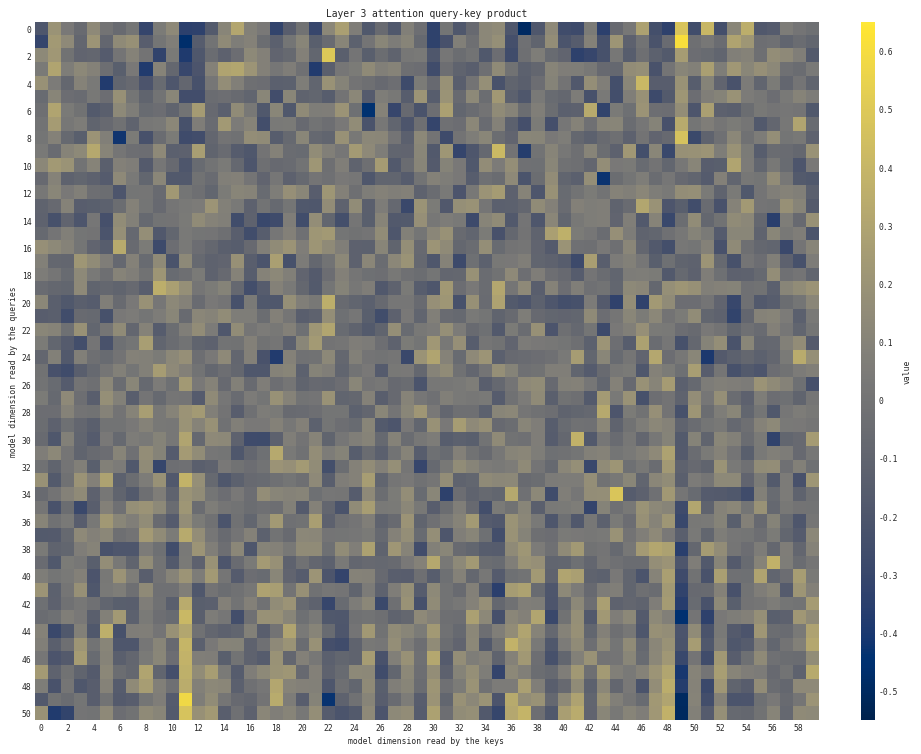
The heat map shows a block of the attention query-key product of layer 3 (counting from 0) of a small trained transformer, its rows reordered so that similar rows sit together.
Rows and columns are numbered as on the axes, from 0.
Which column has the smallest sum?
49
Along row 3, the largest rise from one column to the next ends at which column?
9
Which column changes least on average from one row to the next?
57
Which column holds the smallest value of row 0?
37
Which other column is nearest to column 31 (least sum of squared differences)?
45
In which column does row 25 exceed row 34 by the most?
31
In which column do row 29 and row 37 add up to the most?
11
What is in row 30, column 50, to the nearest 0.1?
0.1
